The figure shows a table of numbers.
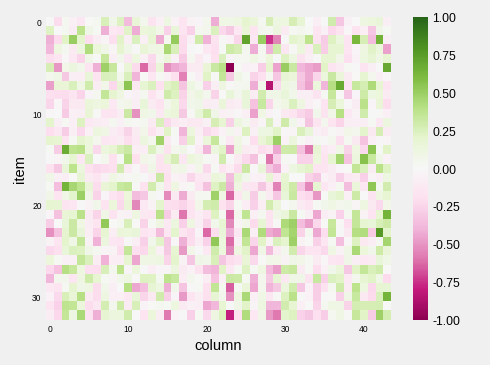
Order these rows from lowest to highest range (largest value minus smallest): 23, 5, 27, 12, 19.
12, 27, 19, 23, 5
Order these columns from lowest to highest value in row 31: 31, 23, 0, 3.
0, 23, 31, 3
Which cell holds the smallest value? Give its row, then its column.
5, 23
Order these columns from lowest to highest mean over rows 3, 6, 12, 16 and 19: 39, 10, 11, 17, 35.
17, 11, 35, 10, 39
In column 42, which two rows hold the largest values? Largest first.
23, 2
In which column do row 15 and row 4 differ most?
28
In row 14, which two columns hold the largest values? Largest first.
2, 41
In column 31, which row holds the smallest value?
10
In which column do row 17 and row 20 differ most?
11
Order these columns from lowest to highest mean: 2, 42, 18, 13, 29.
29, 18, 13, 2, 42
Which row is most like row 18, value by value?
14
